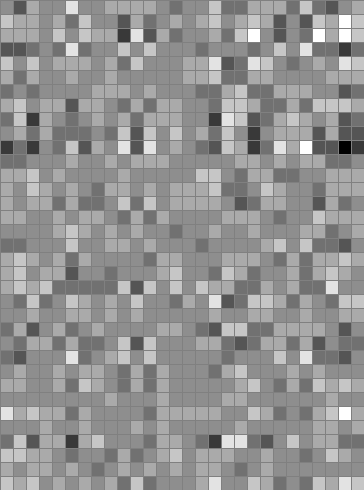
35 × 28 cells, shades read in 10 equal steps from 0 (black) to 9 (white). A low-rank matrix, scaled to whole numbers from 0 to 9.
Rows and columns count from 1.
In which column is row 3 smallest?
10
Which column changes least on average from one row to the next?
15
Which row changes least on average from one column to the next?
29
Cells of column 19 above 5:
16
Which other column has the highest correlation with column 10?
12
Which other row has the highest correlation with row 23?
22
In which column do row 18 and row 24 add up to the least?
27
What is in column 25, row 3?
9
